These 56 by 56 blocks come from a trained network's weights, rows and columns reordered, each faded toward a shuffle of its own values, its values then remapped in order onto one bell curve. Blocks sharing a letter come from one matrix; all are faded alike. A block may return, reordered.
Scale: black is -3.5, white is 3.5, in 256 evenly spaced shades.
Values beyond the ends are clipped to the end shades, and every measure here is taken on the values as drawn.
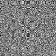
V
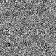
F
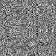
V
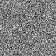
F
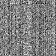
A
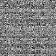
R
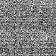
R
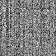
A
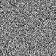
F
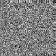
V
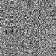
V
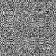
V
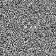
F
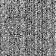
A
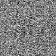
F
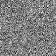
F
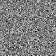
F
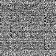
R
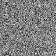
F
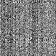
A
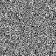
F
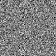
F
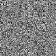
F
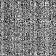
A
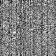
A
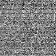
R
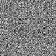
V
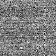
R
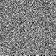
F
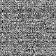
R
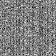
A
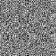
V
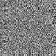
V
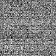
R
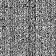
A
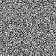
F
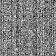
A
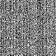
A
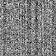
A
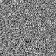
F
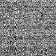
R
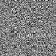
V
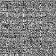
R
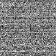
R
